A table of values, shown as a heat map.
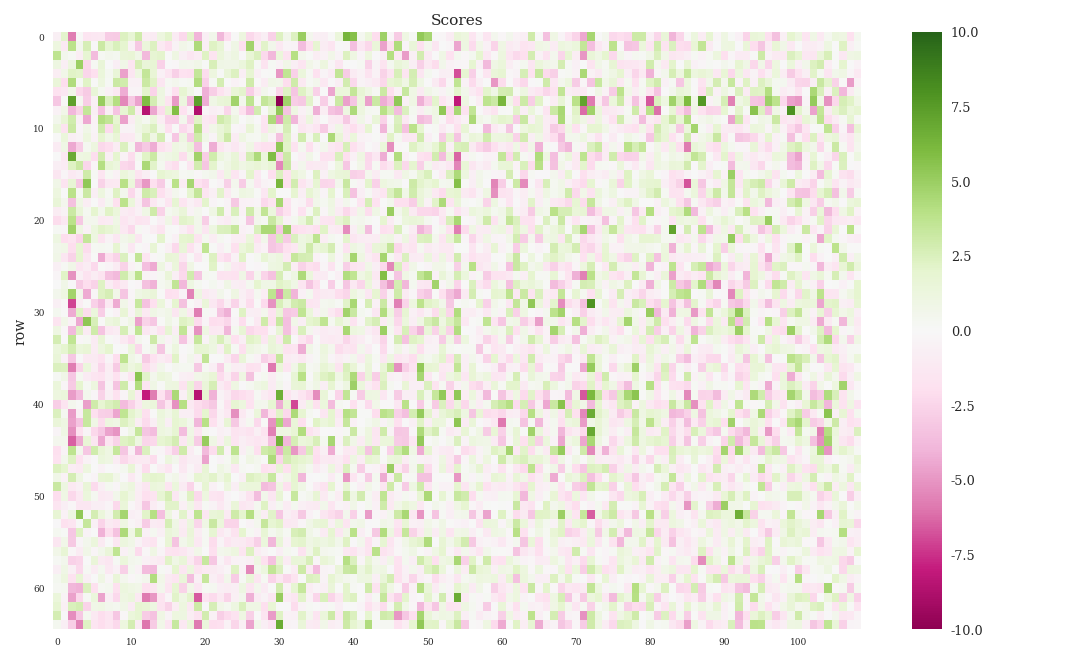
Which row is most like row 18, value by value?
35
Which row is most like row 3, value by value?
62
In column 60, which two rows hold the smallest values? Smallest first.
42, 64
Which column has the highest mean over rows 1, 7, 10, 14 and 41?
19
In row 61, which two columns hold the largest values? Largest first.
54, 30
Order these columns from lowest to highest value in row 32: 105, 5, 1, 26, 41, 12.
26, 12, 1, 41, 105, 5
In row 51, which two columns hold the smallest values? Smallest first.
85, 89
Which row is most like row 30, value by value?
32
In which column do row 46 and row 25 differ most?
45
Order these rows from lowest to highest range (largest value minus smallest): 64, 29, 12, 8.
12, 64, 29, 8
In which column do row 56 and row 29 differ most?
72
